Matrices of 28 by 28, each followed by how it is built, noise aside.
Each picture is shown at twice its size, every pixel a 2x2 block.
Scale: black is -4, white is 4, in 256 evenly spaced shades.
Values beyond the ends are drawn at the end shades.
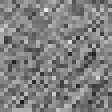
Hankel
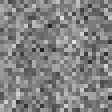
repeating rows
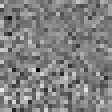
lower triangular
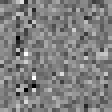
uneven columns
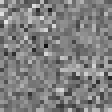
block diagonal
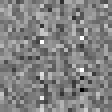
uneven columns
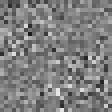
block diagonal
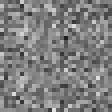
repeating rows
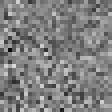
lower triangular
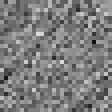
Hankel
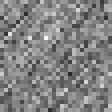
Hankel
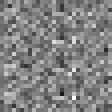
repeating rows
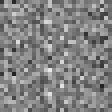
repeating rows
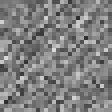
Hankel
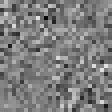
block diagonal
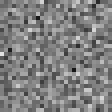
repeating rows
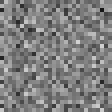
repeating rows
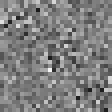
block diagonal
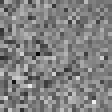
lower triangular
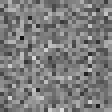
repeating rows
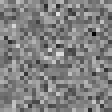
repeating rows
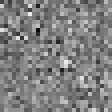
block diagonal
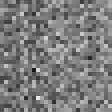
repeating rows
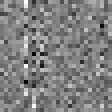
uneven columns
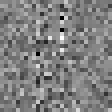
uneven columns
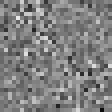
block diagonal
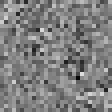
block diagonal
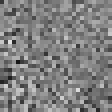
lower triangular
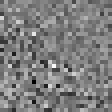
lower triangular
